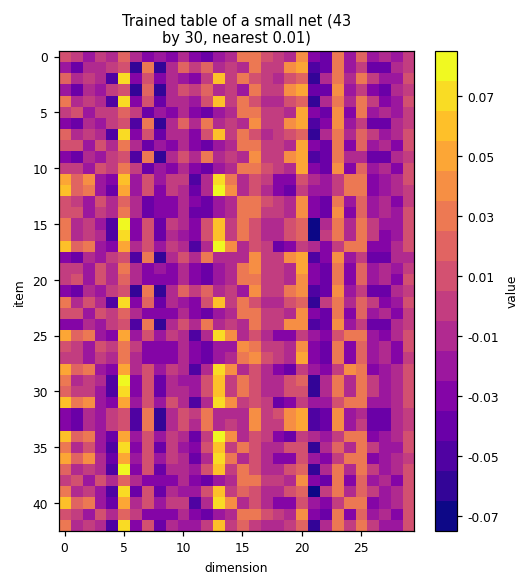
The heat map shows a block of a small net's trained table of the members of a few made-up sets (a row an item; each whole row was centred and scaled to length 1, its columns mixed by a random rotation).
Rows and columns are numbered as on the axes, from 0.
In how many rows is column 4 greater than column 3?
9
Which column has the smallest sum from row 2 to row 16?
21
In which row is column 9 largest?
31
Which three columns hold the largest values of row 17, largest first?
13, 0, 5
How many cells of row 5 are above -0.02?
18
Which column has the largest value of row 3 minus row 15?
4
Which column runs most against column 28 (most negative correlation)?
3
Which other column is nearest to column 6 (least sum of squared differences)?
27
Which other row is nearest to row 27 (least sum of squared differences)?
19
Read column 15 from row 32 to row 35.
-0.01 -0.01 -0.01 0.03
